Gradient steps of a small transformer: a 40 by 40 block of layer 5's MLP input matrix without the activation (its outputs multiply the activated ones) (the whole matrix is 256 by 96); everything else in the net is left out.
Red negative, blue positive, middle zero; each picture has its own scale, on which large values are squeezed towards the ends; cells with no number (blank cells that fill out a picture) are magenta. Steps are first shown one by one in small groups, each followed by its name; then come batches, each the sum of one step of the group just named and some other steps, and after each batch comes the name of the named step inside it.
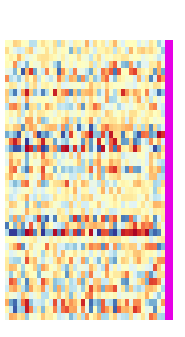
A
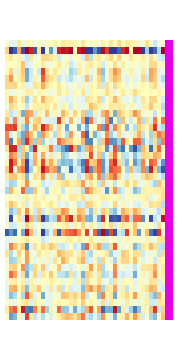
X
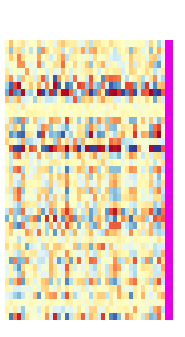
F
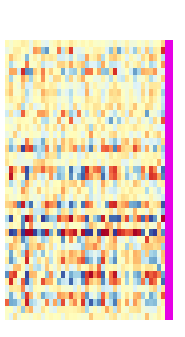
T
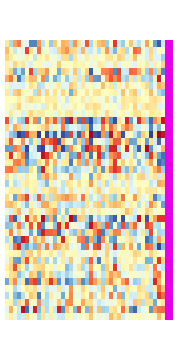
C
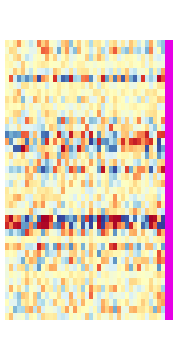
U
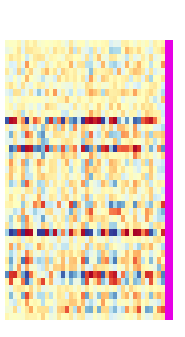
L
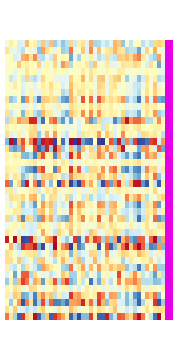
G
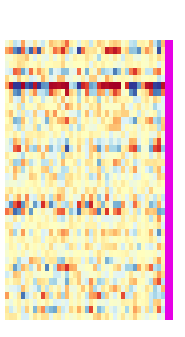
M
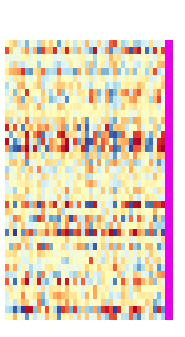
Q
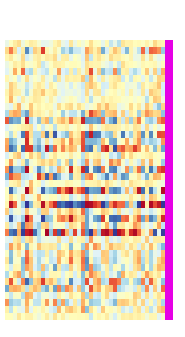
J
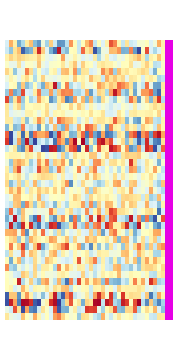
F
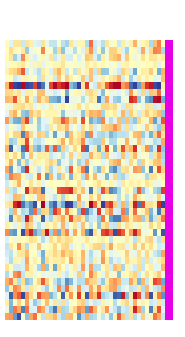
J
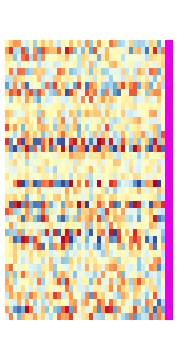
Q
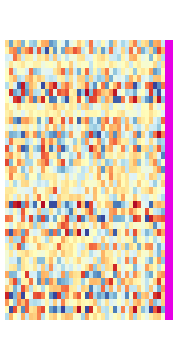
C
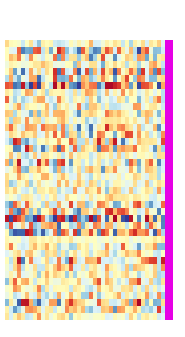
A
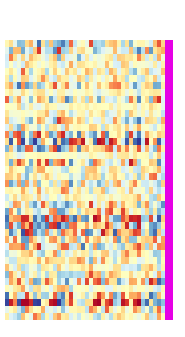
T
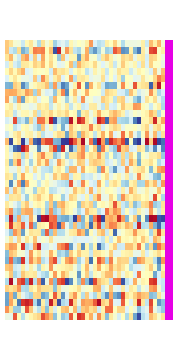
U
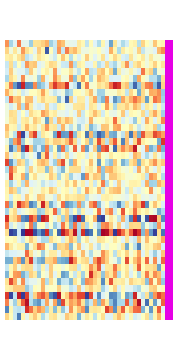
T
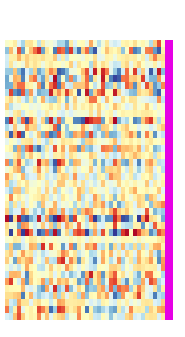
L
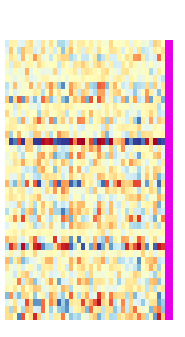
G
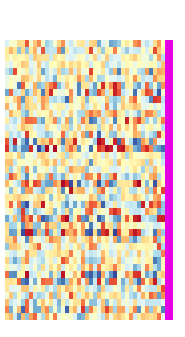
J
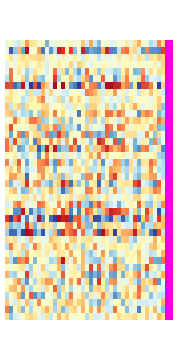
X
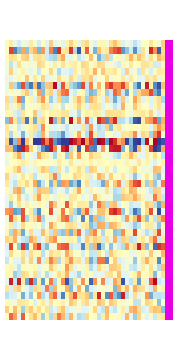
F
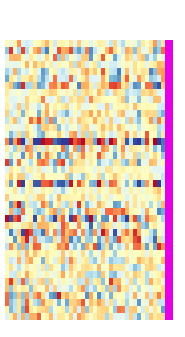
M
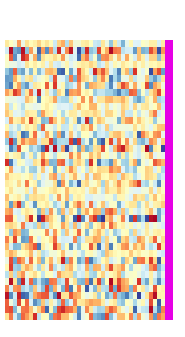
G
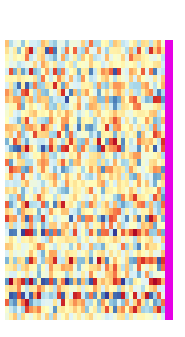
A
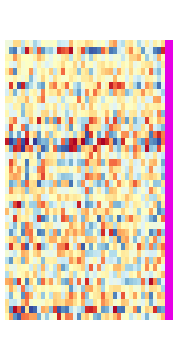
X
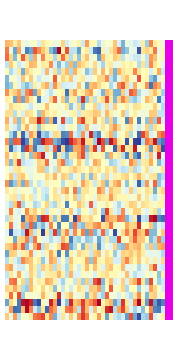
A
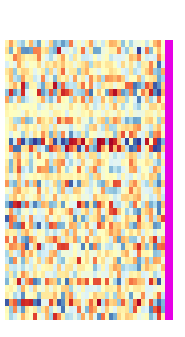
F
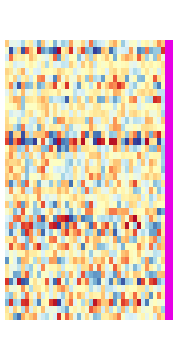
X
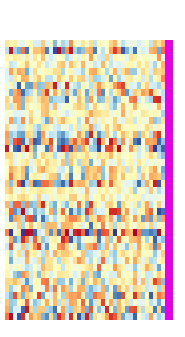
T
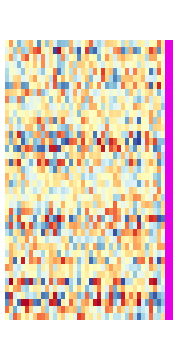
A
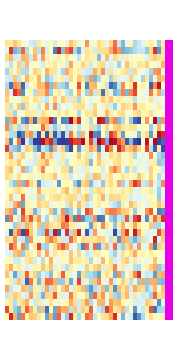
C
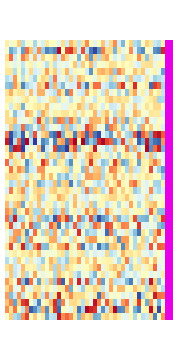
X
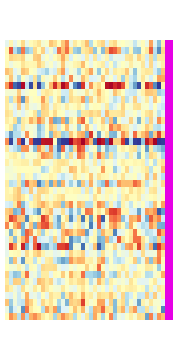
U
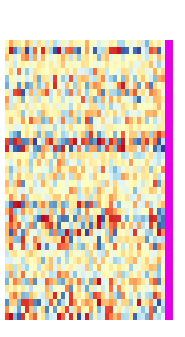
U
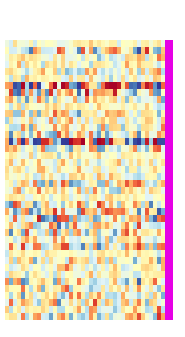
M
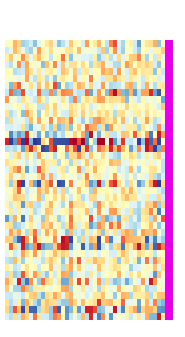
F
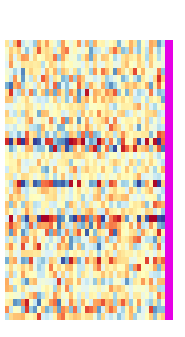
U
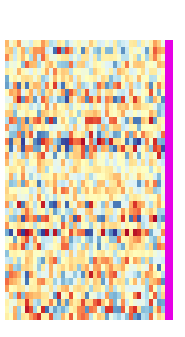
L
